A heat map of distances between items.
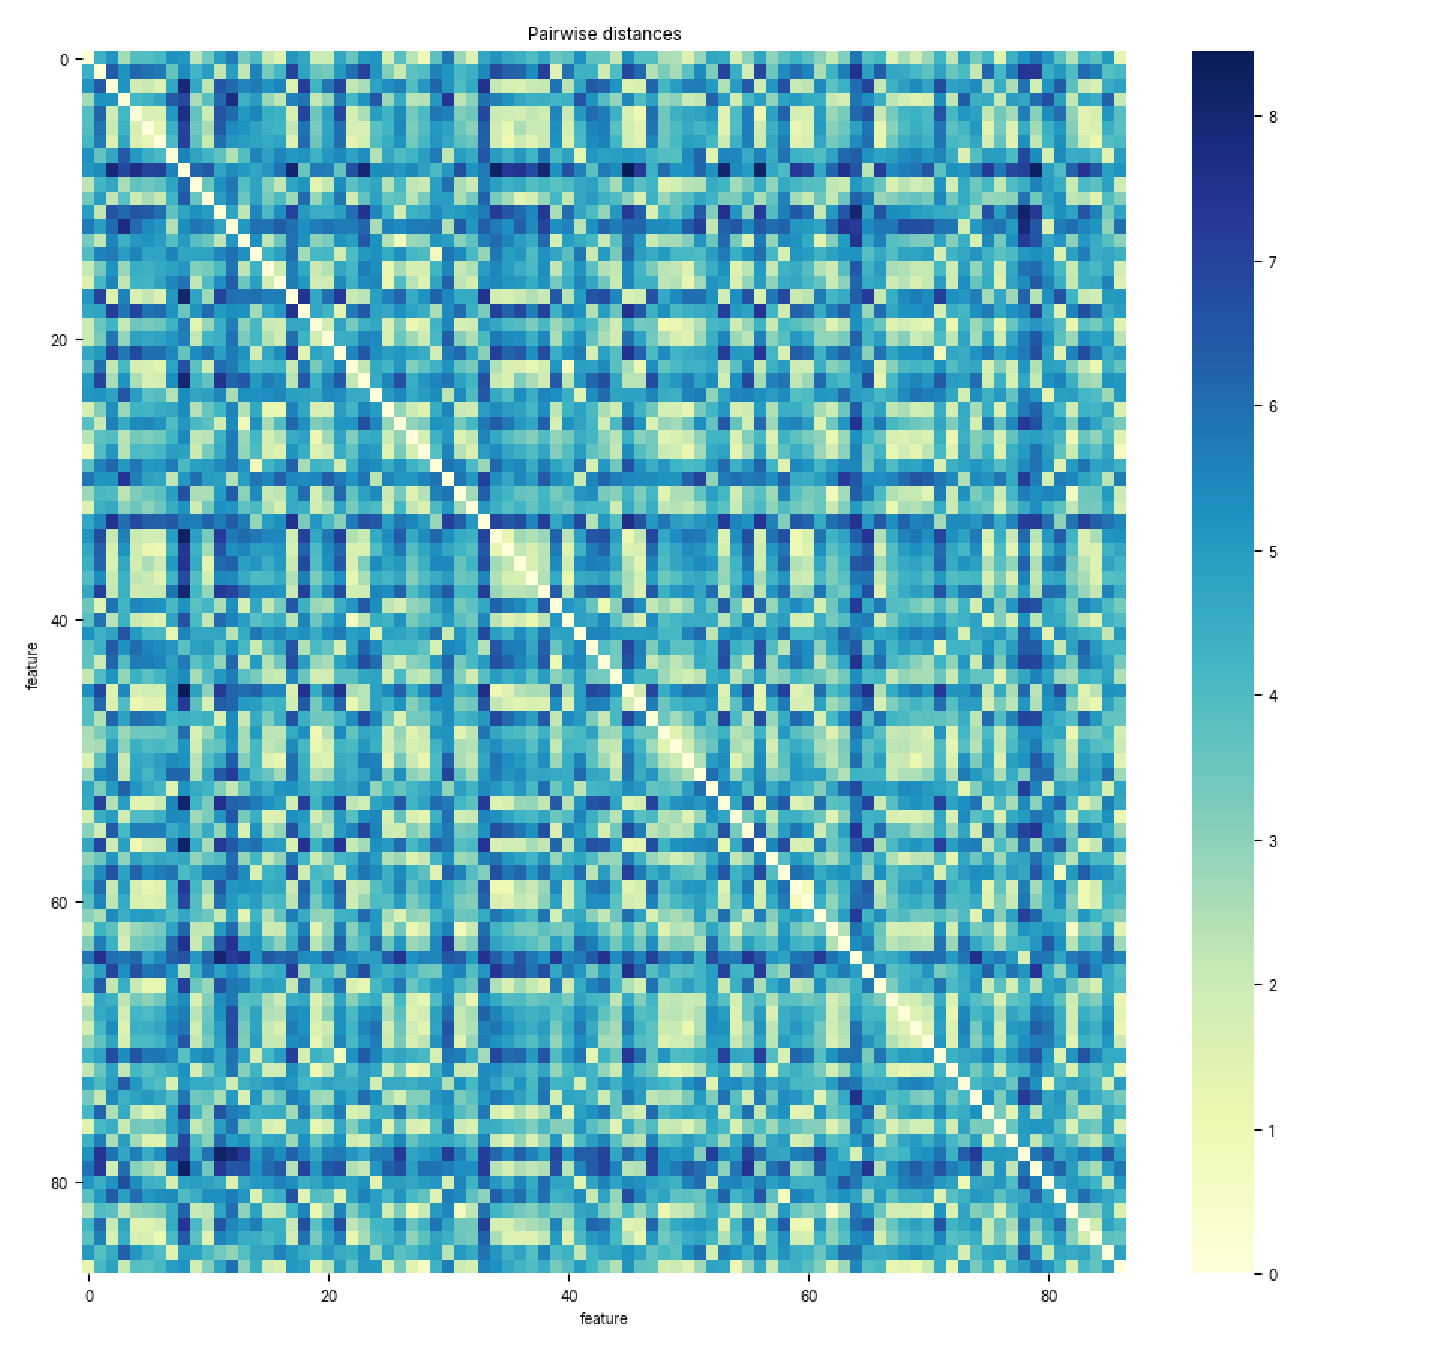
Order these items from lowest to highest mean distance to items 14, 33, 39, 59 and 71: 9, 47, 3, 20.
20, 47, 9, 3
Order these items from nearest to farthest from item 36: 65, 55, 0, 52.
0, 52, 55, 65
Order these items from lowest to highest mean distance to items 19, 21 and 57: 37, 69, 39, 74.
69, 39, 74, 37
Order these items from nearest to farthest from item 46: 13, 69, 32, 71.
32, 69, 13, 71
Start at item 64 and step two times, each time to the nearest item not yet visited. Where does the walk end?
51
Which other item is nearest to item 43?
39
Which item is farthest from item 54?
12
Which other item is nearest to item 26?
13
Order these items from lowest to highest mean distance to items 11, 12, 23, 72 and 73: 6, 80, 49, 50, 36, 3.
80, 49, 6, 50, 36, 3
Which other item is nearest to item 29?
14
